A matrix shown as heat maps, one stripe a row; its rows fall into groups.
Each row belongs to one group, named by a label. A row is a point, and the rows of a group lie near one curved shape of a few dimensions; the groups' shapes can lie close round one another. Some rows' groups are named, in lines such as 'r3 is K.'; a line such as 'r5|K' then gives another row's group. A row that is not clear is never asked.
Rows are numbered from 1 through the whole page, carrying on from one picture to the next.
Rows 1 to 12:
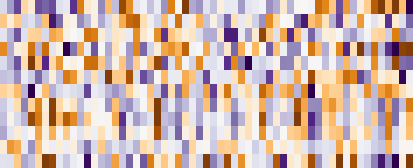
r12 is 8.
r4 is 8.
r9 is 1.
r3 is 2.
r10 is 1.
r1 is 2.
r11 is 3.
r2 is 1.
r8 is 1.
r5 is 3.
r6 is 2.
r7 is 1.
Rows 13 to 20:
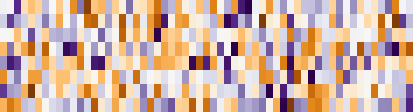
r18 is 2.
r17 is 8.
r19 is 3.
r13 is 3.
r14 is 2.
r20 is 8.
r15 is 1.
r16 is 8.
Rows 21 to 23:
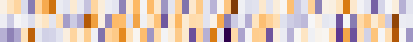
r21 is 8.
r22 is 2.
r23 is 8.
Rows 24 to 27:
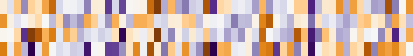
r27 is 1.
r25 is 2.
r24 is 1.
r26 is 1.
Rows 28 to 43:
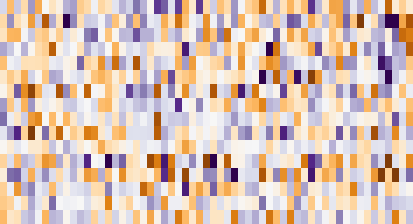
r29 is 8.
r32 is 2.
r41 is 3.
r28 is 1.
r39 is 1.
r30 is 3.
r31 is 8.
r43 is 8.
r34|3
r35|1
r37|3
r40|2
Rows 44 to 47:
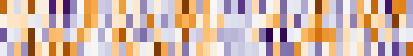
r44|8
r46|3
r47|1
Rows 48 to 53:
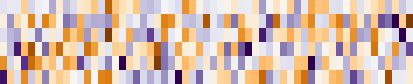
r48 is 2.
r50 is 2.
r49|8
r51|3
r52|1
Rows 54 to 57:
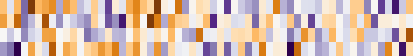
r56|8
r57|2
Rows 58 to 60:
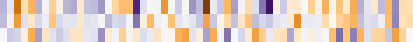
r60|8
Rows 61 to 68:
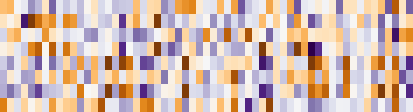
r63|3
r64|1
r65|2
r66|8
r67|2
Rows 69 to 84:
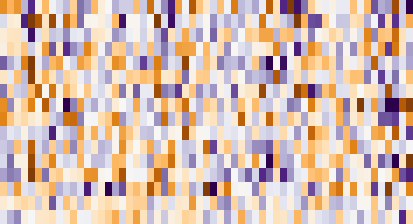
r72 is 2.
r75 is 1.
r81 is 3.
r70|1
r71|1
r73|3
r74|1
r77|2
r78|2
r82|1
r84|2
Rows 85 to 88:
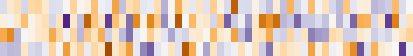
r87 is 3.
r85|8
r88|2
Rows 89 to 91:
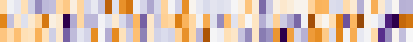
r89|2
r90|8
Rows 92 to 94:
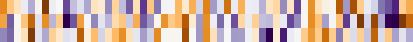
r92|8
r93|8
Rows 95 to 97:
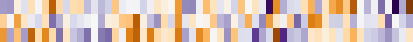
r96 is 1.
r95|8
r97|1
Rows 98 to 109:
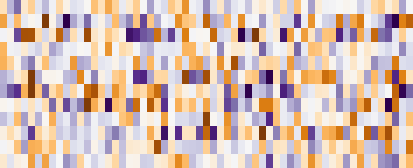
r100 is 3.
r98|2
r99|8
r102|8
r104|3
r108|1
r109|8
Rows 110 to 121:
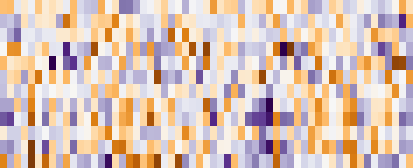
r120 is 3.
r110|3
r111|2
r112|2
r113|8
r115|1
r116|8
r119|2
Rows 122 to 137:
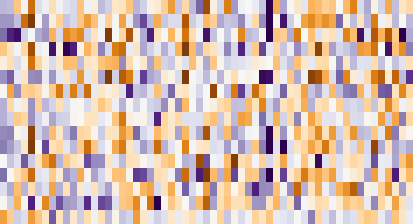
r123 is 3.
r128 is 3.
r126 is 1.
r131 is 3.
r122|3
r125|8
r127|2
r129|1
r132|3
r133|8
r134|3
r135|3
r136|1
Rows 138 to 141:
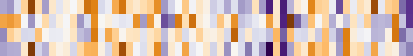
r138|3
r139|8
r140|8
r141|3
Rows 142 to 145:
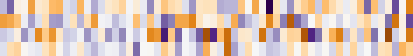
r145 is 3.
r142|8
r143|8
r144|1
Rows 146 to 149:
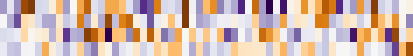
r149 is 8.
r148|2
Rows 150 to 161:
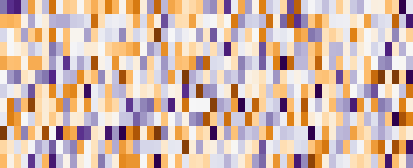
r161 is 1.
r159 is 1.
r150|2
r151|8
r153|1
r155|2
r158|3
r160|2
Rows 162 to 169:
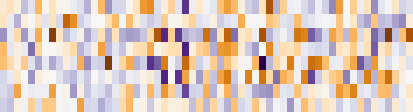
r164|1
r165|3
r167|1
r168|3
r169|8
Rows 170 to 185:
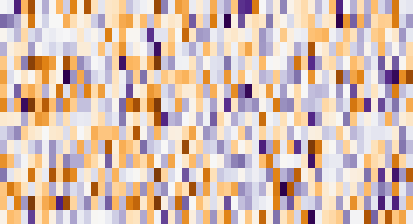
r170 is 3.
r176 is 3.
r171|8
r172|2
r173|1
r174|1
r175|8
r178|1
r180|2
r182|1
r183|8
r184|1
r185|1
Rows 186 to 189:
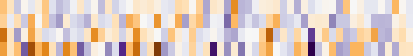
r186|8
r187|1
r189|1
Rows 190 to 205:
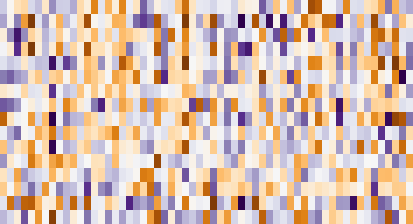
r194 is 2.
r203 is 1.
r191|3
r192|2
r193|3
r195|2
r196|2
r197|8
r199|2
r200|8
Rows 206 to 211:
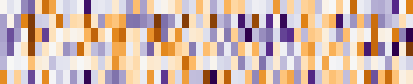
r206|8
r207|3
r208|3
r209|8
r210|8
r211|1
